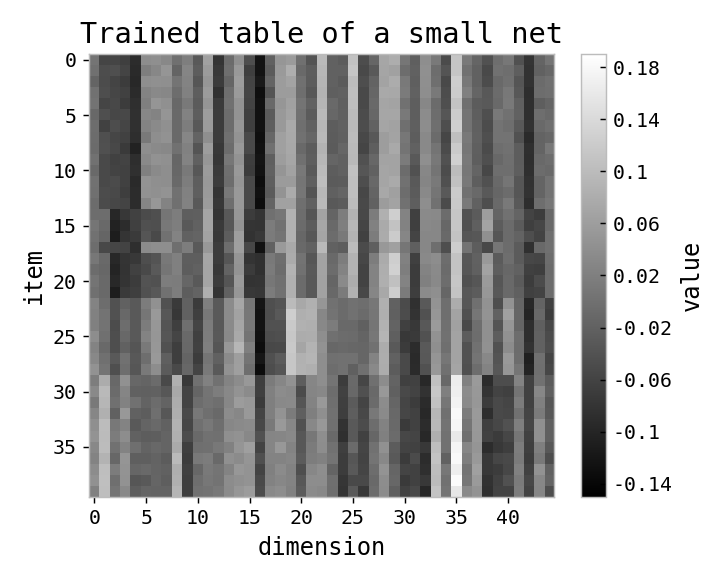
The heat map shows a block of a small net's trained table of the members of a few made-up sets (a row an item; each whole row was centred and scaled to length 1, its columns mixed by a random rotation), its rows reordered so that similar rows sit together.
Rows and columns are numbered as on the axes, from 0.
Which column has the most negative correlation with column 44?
21
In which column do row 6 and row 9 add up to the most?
35
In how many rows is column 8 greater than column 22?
11
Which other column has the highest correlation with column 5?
6
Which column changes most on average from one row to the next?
38
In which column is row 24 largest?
19
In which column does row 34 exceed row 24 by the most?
8
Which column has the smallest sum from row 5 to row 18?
16
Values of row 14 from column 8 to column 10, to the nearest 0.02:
0.02 -0.02 -0.02
